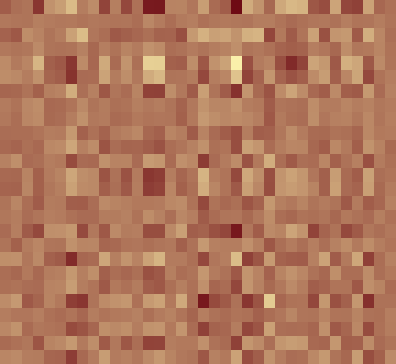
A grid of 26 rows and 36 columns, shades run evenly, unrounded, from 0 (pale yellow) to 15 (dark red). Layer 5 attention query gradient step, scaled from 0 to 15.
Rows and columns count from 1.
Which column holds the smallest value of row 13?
19
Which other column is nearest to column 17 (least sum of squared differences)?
11
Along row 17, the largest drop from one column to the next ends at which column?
23
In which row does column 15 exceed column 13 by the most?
1
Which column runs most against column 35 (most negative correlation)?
16
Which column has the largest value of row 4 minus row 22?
25
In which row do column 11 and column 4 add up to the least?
5
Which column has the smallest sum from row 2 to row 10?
22
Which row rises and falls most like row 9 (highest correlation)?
8
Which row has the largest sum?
17
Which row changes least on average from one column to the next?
2
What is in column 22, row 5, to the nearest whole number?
0
